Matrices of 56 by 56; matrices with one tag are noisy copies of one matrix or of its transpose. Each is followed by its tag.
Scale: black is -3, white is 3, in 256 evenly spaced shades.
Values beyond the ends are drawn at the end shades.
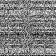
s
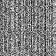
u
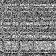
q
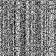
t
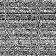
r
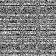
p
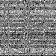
s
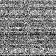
s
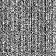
u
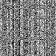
r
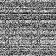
r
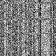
q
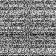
s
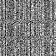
p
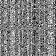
s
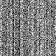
r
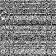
t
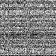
s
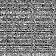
u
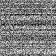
t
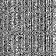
u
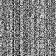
r
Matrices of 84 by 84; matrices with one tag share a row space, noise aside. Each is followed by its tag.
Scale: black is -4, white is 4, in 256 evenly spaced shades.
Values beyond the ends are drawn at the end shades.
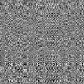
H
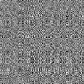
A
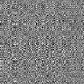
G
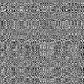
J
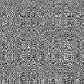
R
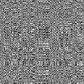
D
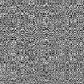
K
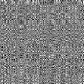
J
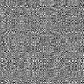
J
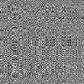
G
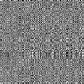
A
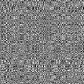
J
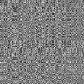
G
